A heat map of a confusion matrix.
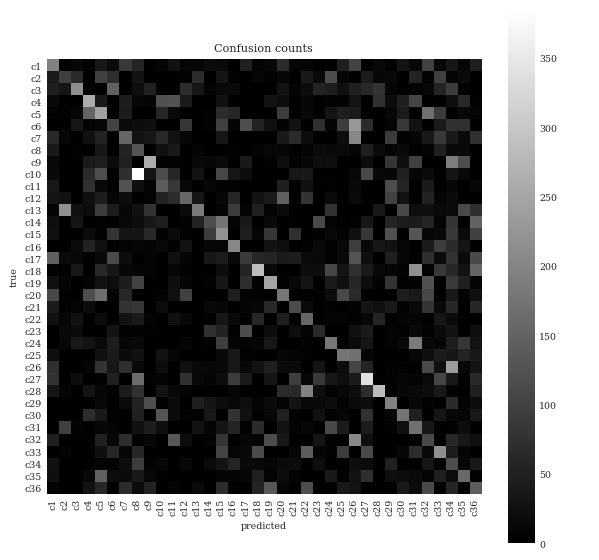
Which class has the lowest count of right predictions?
c23
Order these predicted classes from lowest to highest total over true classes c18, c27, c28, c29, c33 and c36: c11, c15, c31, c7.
c11, c7, c15, c31
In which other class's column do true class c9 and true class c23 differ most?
c34
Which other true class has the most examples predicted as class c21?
c27
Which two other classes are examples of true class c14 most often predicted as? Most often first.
c15, c36
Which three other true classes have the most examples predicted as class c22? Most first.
c28, c33, c36
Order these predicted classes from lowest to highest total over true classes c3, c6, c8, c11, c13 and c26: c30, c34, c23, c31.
c31, c23, c30, c34
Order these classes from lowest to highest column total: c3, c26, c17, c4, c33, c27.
c3, c17, c4, c33, c27, c26
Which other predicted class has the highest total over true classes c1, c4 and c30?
c10
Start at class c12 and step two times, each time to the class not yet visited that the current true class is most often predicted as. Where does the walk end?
c5
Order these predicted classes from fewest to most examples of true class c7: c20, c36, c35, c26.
c35, c20, c36, c26
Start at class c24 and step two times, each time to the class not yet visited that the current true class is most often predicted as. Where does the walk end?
c2
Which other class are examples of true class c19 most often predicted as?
c32
